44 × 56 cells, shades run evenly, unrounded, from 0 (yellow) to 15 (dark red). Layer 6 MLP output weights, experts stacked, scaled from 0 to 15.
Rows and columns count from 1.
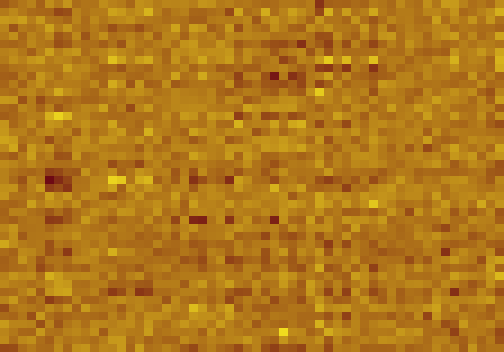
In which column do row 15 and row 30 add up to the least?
7
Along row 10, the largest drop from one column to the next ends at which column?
32
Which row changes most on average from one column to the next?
23
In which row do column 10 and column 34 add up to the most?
6
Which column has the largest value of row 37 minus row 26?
42
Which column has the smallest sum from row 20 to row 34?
36
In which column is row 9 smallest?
56
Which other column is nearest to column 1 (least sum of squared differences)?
2
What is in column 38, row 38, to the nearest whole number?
9
